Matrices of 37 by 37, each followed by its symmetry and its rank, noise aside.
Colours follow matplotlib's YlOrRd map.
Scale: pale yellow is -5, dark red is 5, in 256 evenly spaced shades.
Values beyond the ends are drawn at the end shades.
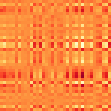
no symmetry, rank one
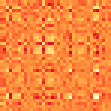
symmetric, rank two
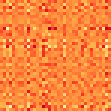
no symmetry, rank three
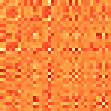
symmetric, rank three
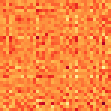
symmetric, rank three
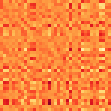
antisymmetric, rank two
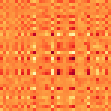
symmetric, rank one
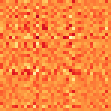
no symmetry, rank three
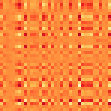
no symmetry, rank one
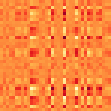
no symmetry, rank one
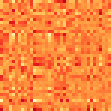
no symmetry, rank three
